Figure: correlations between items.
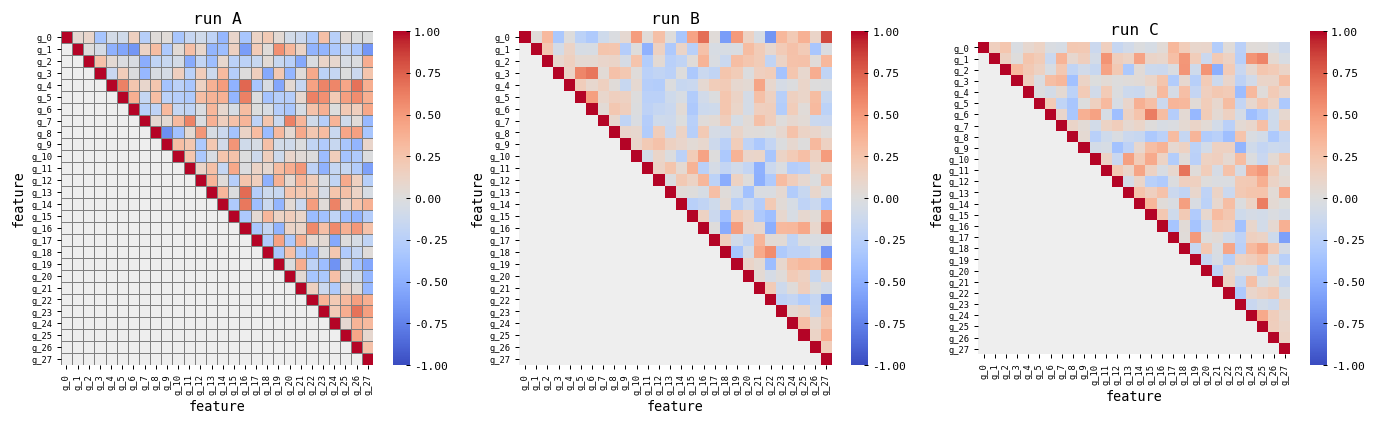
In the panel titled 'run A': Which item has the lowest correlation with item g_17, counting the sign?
g_24
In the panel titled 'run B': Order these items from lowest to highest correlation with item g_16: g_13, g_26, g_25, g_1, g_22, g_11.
g_22, g_11, g_13, g_26, g_1, g_25
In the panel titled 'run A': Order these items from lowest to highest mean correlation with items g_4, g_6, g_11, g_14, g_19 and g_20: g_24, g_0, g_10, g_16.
g_0, g_10, g_24, g_16
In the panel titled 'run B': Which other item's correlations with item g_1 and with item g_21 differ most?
g_12
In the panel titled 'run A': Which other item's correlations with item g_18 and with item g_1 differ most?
g_19
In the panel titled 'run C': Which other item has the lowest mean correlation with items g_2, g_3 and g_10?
g_8
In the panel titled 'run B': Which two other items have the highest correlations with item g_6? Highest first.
g_3, g_5
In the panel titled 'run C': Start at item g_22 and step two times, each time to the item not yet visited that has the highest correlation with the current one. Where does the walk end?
g_11
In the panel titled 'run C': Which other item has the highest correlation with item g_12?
g_25
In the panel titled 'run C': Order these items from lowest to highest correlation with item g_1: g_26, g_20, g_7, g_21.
g_20, g_26, g_21, g_7
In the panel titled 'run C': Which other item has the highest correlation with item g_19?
g_17
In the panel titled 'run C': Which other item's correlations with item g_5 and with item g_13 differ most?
g_27
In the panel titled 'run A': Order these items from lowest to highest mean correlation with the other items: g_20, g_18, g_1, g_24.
g_1, g_18, g_20, g_24
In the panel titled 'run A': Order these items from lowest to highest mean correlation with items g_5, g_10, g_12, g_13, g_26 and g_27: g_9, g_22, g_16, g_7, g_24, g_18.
g_18, g_9, g_7, g_24, g_22, g_16
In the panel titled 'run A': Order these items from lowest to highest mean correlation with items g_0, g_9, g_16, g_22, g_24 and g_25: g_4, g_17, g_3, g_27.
g_17, g_3, g_27, g_4
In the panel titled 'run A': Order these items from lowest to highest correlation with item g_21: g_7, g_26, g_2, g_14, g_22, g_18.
g_2, g_18, g_14, g_26, g_22, g_7
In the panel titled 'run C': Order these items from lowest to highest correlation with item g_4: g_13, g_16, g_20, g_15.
g_13, g_15, g_20, g_16
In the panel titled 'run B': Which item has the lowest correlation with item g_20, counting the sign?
g_13
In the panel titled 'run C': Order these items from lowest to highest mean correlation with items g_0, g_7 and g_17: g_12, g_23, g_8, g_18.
g_23, g_12, g_18, g_8
